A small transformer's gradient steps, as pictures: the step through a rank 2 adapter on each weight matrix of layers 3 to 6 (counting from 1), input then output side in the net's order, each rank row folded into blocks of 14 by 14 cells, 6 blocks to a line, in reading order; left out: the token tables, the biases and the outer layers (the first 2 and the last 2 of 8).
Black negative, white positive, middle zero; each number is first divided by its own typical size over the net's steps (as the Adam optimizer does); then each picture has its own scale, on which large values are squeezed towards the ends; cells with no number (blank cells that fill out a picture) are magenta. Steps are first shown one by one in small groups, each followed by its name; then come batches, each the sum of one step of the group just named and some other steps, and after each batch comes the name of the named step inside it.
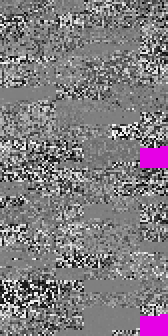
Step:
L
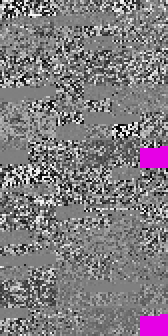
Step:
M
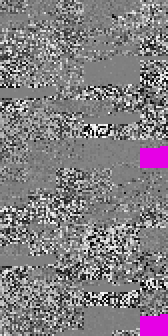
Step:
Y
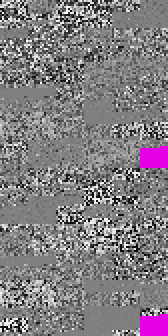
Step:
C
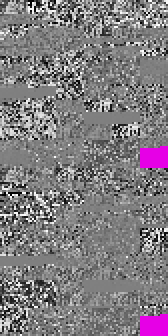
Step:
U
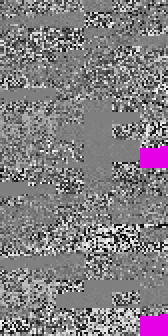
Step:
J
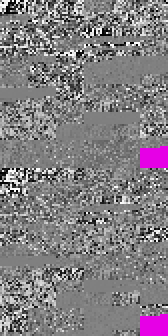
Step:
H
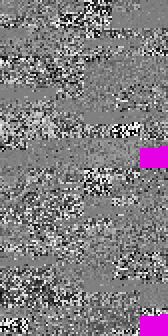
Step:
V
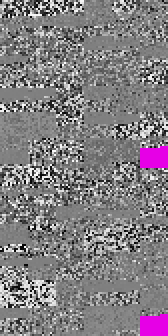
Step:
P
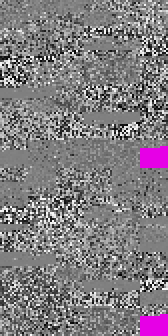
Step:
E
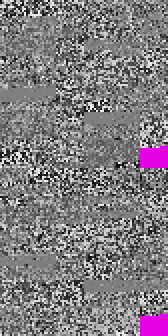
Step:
P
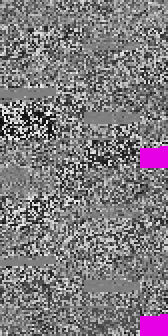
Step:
P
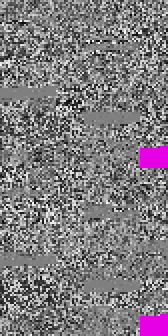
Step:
E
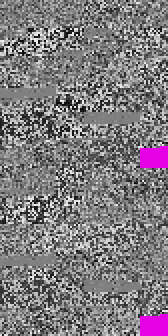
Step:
J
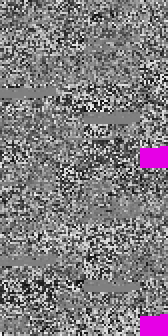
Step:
Y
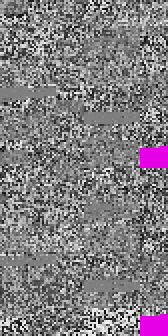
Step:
V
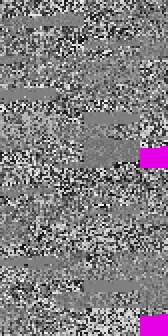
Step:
P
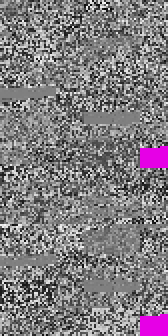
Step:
L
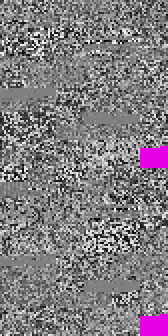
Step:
J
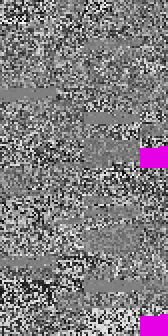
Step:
V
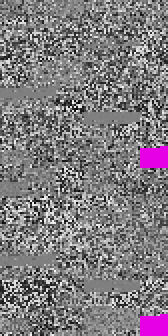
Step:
E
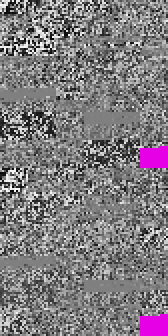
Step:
H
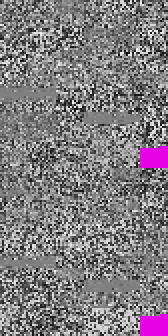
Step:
L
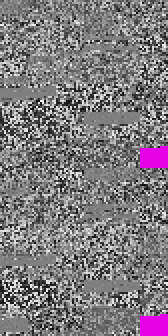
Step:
L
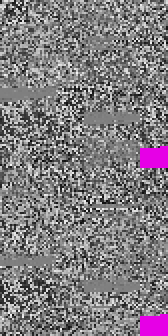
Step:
M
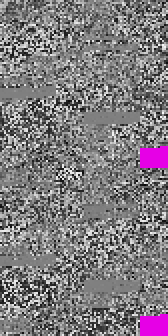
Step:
L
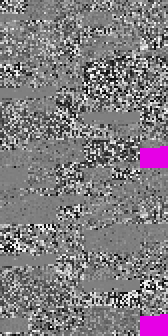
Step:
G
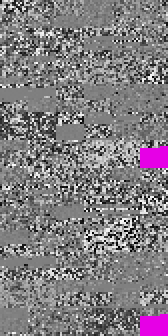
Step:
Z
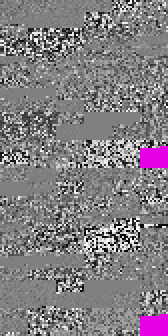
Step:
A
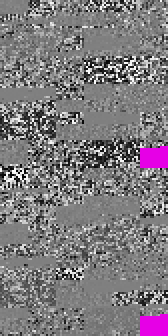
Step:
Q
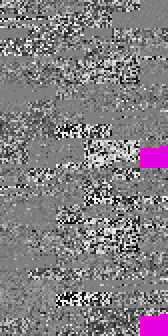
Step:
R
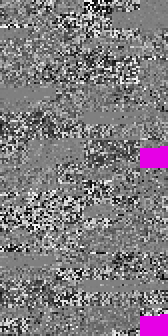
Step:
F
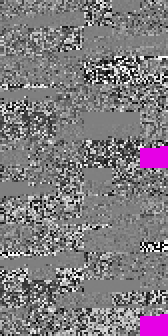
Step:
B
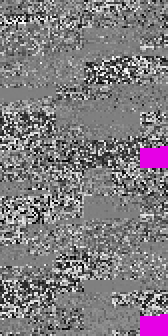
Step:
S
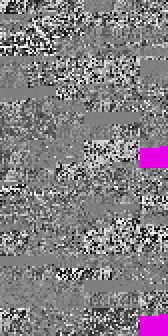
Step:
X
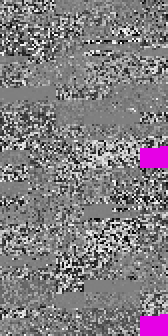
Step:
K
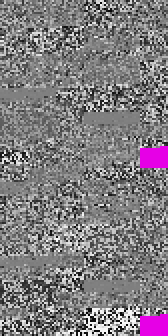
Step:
B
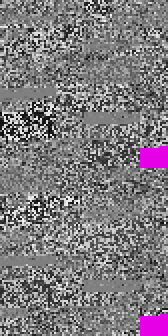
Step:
F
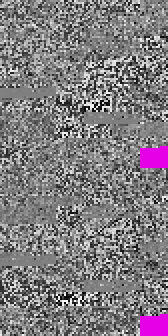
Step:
R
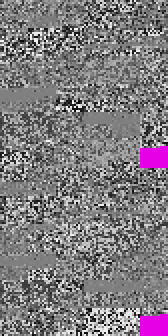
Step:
B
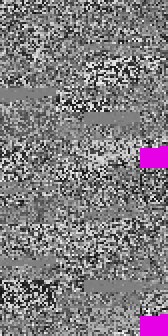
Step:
K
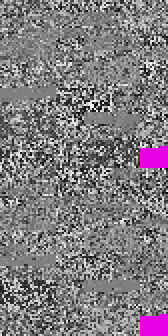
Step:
Q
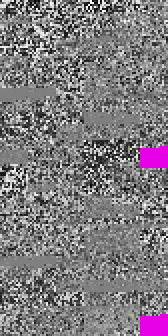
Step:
Q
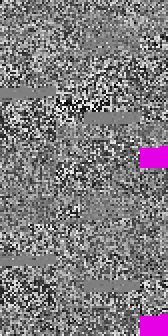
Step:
G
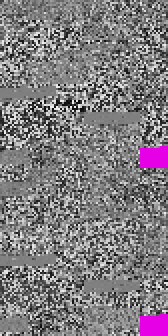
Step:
G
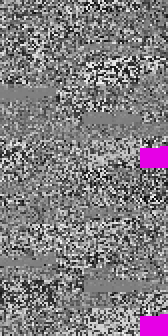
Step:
K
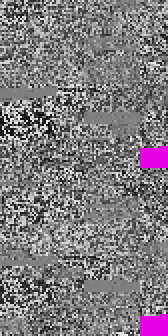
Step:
S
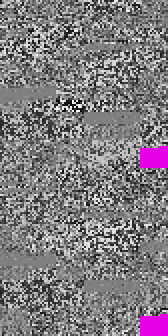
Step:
R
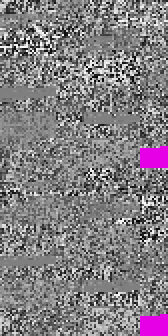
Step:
X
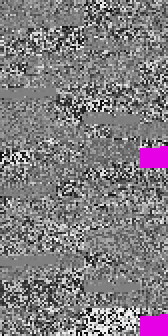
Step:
B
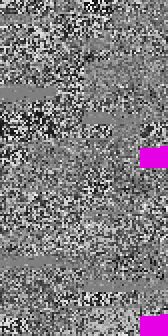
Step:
F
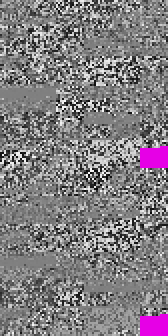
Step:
A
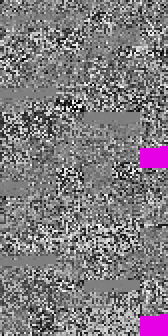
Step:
G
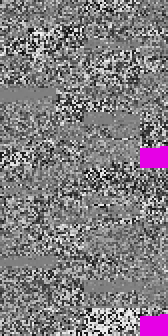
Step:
S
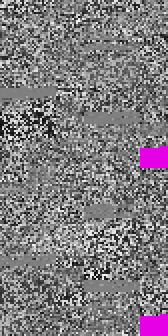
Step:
K
